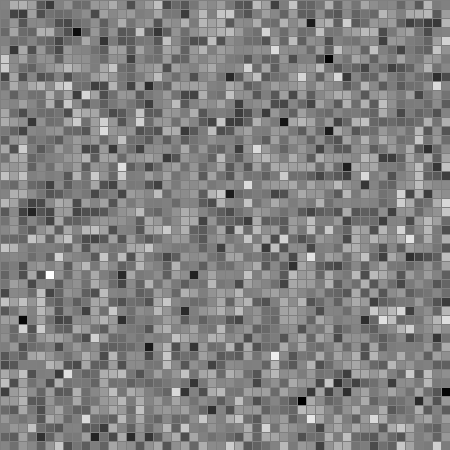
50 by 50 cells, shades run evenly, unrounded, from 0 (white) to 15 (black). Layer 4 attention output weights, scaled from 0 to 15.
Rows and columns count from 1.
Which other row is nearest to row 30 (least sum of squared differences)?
13
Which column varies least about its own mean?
15
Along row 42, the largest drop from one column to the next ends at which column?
8
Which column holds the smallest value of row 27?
46
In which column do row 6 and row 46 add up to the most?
2
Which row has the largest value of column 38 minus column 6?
31
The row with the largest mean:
24
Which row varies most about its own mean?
14
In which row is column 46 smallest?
27
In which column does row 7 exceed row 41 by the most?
37
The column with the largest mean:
17
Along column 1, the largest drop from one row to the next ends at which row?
34
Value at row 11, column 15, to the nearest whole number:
6
